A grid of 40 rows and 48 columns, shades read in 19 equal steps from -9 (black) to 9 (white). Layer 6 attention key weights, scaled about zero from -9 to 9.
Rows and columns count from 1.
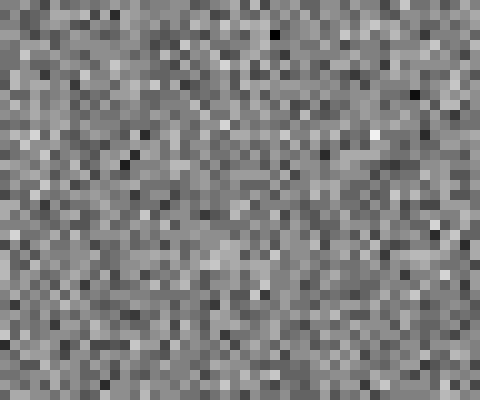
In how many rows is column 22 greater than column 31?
16
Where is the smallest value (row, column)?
4, 28
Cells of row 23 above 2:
5
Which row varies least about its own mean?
13
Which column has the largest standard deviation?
43
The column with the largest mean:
45
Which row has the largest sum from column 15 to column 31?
27
